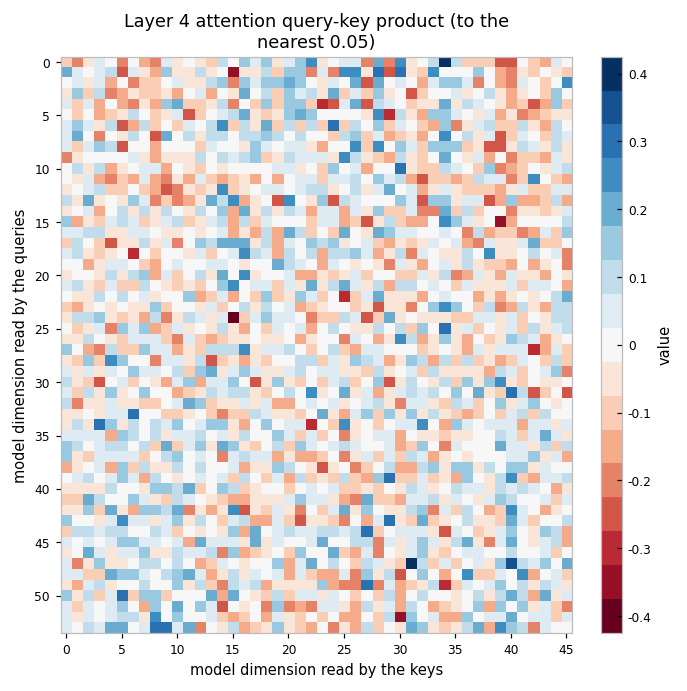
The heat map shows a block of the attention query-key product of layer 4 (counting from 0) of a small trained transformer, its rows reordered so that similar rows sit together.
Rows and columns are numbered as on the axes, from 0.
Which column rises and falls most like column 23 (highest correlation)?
6
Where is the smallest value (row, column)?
24, 15
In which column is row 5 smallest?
29
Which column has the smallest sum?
42
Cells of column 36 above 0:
25
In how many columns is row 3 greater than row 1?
18
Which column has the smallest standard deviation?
44
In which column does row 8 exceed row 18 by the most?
28
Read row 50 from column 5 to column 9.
0.3 -0.1 0.15 0.15 -0.1
